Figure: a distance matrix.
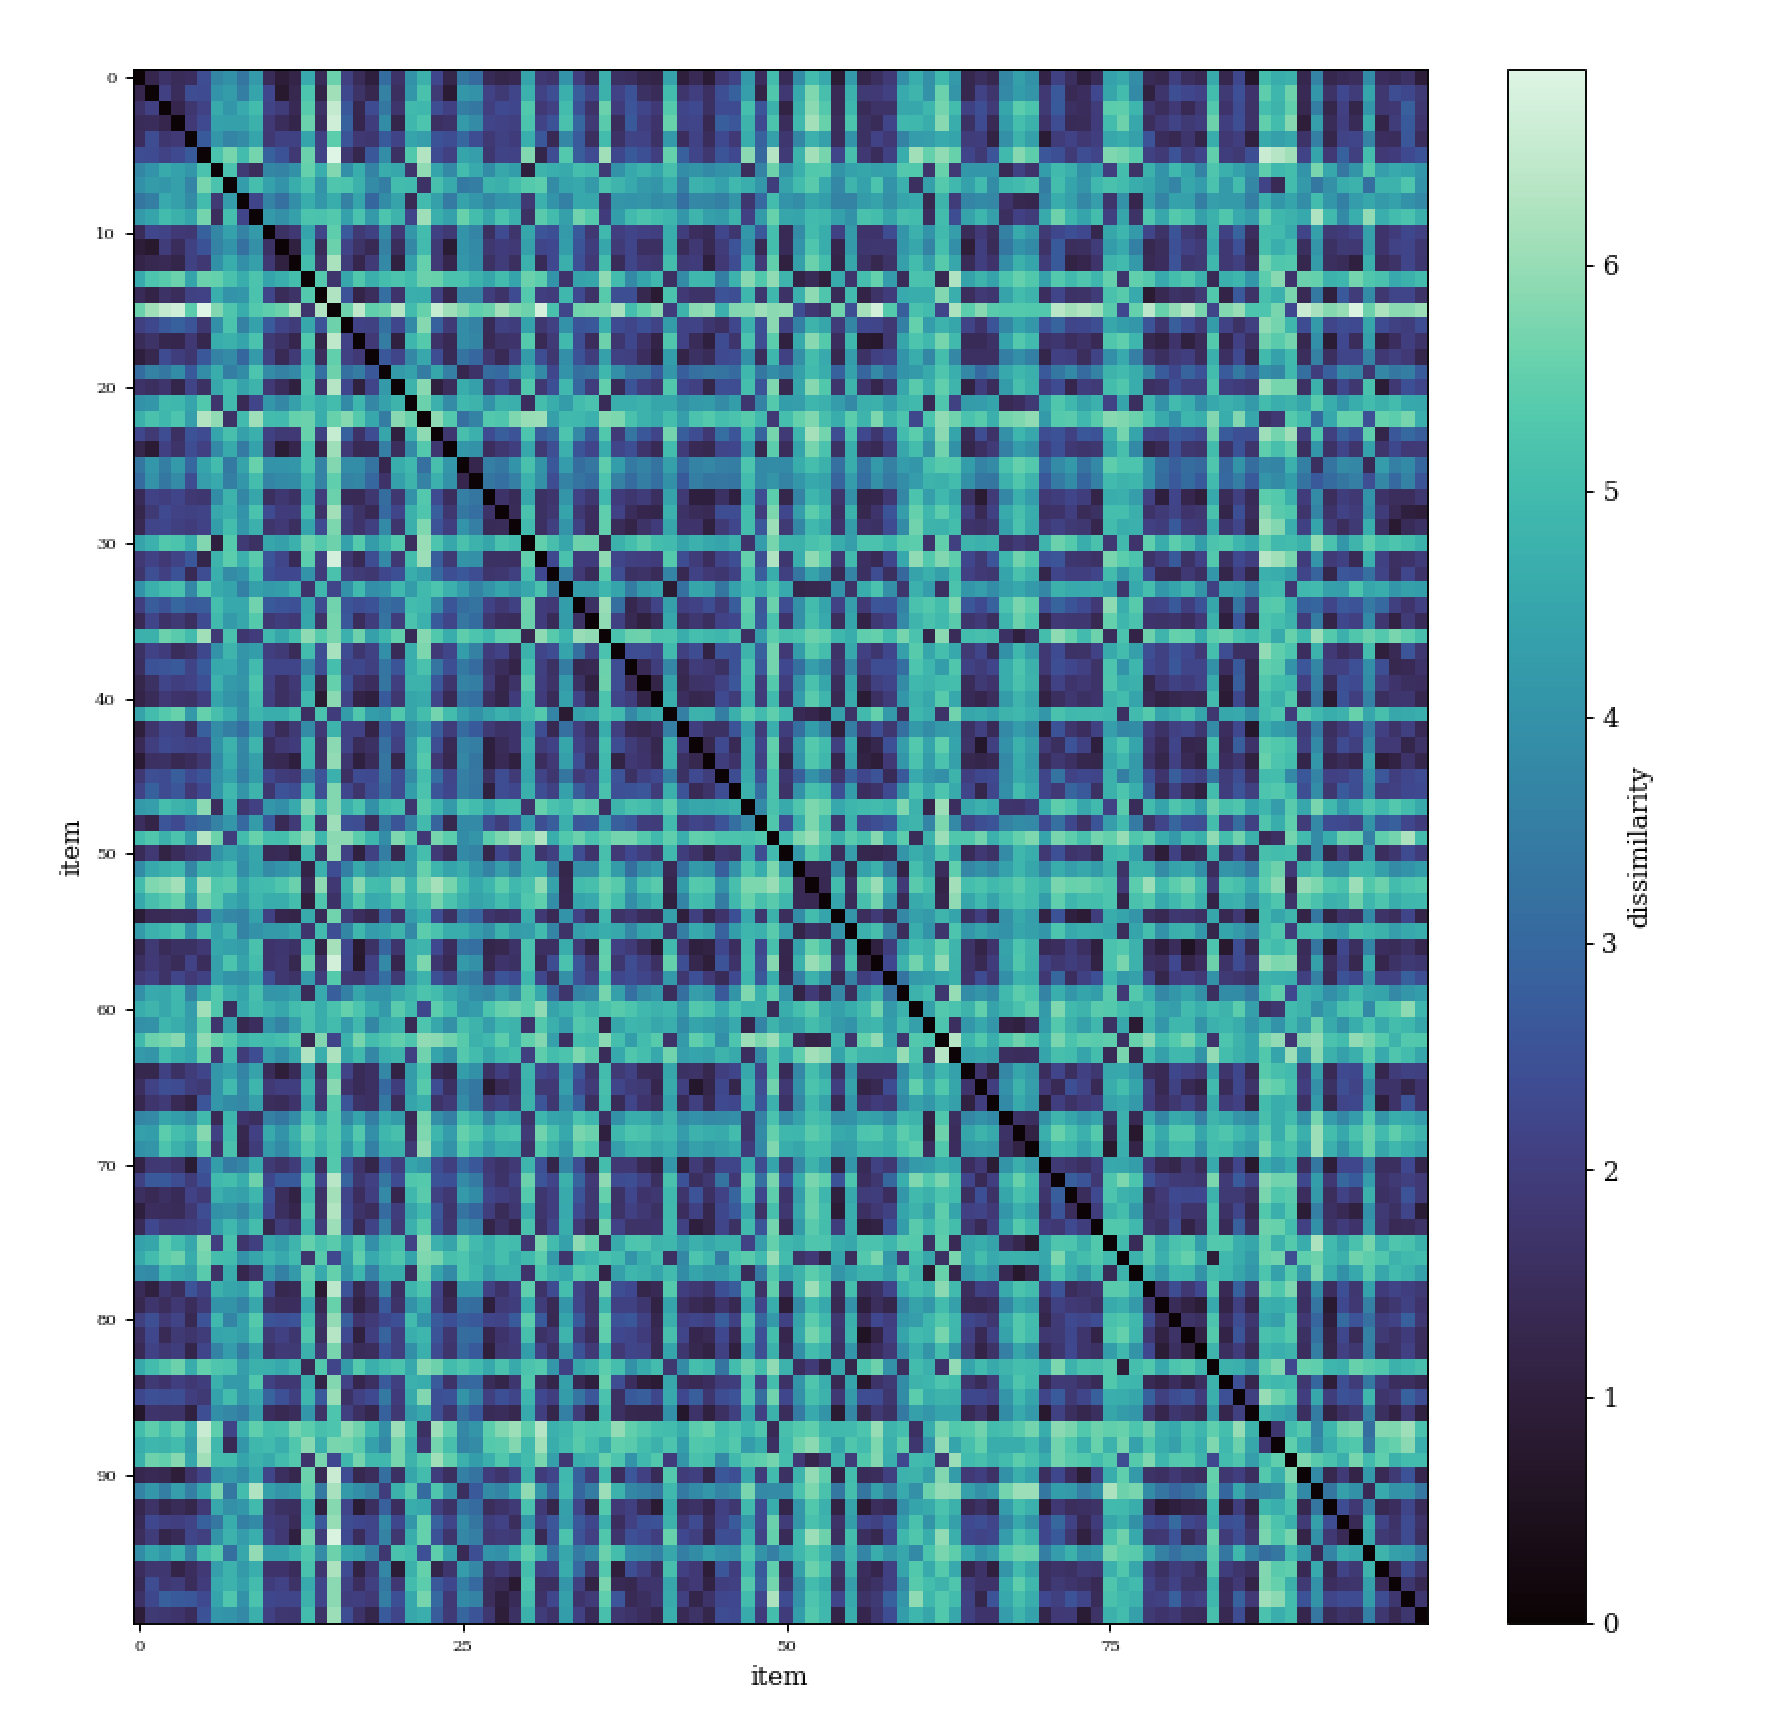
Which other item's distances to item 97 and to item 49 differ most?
29
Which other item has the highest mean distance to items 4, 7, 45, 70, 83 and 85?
36
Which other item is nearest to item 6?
30
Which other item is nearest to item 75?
69
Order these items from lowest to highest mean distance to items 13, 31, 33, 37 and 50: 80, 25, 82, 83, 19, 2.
82, 2, 80, 83, 19, 25
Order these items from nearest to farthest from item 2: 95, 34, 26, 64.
64, 34, 26, 95
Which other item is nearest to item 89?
52
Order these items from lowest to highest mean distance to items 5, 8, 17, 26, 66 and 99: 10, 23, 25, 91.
10, 23, 25, 91
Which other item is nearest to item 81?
56
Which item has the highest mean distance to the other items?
15
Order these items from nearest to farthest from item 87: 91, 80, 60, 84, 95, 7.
60, 7, 95, 91, 80, 84
